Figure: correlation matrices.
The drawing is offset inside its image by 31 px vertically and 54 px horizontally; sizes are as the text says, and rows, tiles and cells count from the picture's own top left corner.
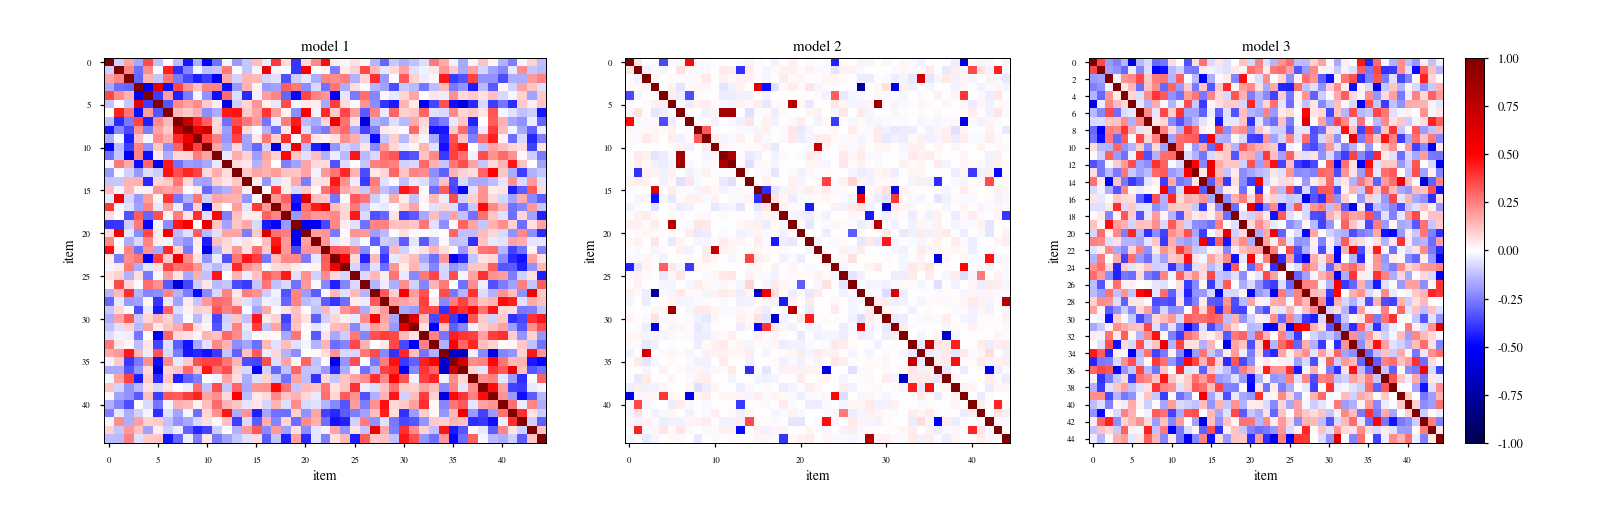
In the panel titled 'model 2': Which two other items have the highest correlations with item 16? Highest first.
27, 31
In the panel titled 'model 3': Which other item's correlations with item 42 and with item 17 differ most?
33
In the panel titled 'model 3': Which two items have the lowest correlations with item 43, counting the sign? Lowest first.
10, 16
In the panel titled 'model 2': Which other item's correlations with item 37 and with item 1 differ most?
32
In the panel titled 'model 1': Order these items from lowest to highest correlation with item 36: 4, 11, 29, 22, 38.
22, 38, 4, 11, 29
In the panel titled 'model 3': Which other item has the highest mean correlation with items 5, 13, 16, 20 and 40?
12
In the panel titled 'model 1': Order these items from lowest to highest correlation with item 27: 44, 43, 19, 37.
44, 19, 37, 43
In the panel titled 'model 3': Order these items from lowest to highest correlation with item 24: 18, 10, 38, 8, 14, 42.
10, 38, 8, 14, 42, 18
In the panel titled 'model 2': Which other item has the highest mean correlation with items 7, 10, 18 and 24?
22
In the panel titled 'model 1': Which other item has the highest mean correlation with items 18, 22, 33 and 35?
25
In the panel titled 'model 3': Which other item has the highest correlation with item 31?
44
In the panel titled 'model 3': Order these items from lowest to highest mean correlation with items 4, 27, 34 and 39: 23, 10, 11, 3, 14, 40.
23, 11, 10, 3, 40, 14
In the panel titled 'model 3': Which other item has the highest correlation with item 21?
14
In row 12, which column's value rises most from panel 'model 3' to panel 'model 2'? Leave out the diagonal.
6
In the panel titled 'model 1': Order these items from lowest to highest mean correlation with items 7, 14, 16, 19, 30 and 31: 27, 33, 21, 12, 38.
33, 21, 12, 38, 27
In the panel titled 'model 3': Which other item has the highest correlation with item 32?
8
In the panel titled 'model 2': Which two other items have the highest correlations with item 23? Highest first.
42, 14
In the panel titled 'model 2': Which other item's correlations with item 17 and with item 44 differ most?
28
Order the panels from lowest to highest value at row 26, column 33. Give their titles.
model 3, model 2, model 1
